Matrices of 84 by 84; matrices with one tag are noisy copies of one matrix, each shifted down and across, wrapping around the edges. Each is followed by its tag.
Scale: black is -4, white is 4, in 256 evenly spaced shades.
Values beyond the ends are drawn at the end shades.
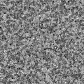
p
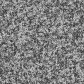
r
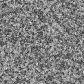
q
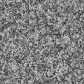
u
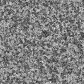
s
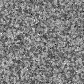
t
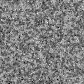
r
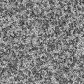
r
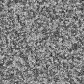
s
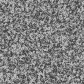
t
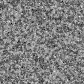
q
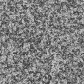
r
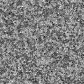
s
